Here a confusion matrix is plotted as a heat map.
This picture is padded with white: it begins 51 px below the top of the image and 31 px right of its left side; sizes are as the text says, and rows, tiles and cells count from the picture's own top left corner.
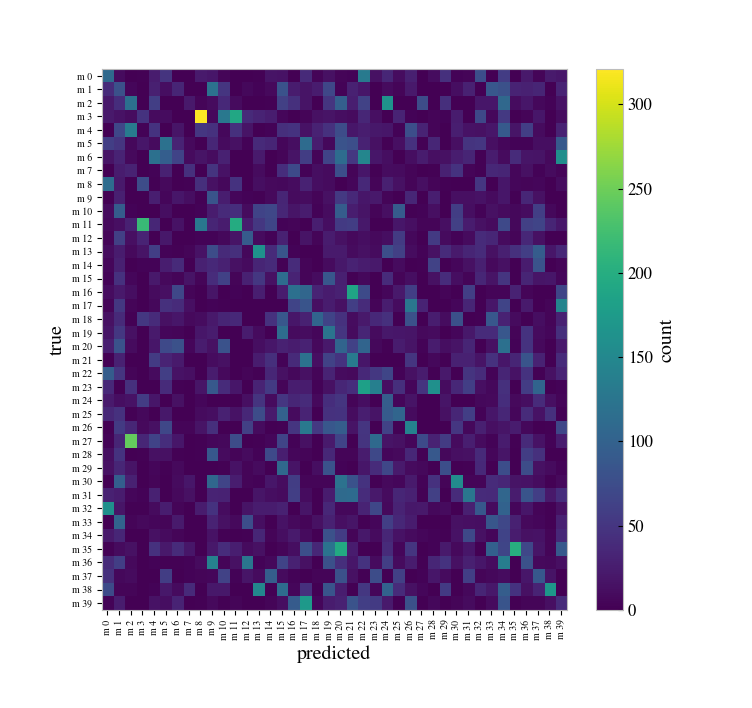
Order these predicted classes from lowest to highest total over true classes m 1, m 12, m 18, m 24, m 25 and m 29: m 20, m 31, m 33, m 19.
m 31, m 20, m 33, m 19
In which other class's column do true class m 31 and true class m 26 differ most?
m 17
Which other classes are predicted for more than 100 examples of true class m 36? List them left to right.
m 9, m 12, m 34
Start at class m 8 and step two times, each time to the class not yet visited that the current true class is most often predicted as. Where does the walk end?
m 22
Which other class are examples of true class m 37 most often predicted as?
m 14
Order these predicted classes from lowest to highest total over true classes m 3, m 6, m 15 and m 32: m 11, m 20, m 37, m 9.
m 37, m 9, m 20, m 11
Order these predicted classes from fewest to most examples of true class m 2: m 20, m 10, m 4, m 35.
m 35, m 10, m 4, m 20
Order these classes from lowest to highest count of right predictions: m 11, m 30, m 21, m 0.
m 0, m 21, m 30, m 11
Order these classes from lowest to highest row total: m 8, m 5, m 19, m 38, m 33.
m 8, m 33, m 19, m 5, m 38
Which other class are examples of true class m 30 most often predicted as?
m 20
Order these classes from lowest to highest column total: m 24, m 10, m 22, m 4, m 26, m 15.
m 4, m 10, m 26, m 24, m 15, m 22
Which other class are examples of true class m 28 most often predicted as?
m 9
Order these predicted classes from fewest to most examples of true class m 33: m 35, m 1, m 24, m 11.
m 11, m 35, m 24, m 1
